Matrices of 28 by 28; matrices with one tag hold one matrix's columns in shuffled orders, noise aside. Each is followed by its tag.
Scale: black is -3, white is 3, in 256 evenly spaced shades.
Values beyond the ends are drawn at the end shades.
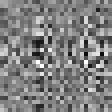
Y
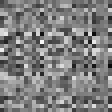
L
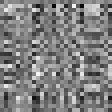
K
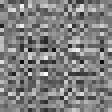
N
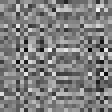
N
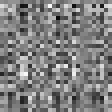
K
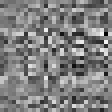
L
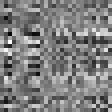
L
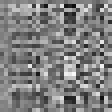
K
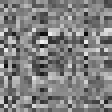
L
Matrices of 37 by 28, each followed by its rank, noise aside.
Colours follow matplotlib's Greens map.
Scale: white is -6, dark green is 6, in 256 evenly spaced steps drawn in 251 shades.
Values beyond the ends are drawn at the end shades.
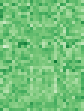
five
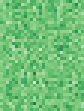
seven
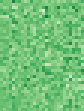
six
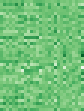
four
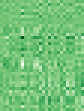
three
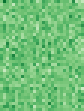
six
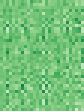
three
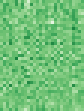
five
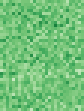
seven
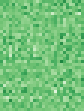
six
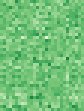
five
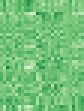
four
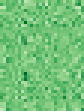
four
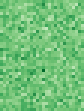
seven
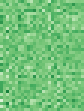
four
